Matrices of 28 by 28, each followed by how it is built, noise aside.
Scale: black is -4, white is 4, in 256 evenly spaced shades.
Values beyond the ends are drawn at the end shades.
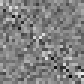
banded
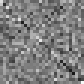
diagonal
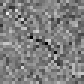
banded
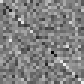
diagonal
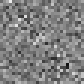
banded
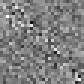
banded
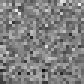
repeating columns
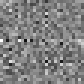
low rank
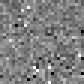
sparse
